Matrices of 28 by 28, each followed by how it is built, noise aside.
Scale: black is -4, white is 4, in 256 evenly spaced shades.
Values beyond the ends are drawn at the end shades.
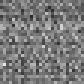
repeating columns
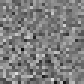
lower triangular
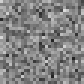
repeating rows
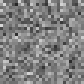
repeating columns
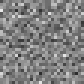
repeating columns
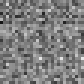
repeating columns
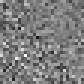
lower triangular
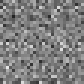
repeating columns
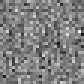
repeating columns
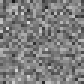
repeating columns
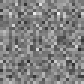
repeating columns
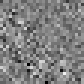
lower triangular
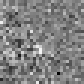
lower triangular
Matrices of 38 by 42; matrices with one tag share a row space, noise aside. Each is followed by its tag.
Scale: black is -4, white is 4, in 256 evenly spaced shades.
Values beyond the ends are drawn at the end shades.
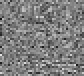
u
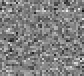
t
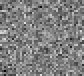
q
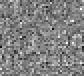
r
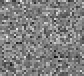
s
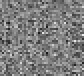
r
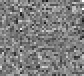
r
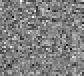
r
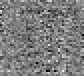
u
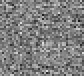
r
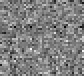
q
